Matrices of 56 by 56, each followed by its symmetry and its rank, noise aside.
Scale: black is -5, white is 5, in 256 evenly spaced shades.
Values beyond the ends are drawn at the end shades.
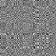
symmetric, rank three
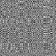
no symmetry, rank four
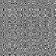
no symmetry, rank four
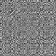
symmetric, rank five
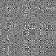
symmetric, rank five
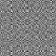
no symmetry, rank three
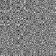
no symmetry, rank five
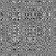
antisymmetric, rank four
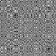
symmetric, rank four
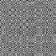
symmetric, rank four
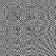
symmetric, rank three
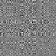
antisymmetric, rank four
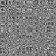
symmetric, rank five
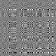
no symmetry, rank three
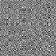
no symmetry, rank five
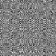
no symmetry, rank five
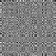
no symmetry, rank three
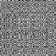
no symmetry, rank five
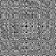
symmetric, rank three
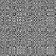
symmetric, rank four
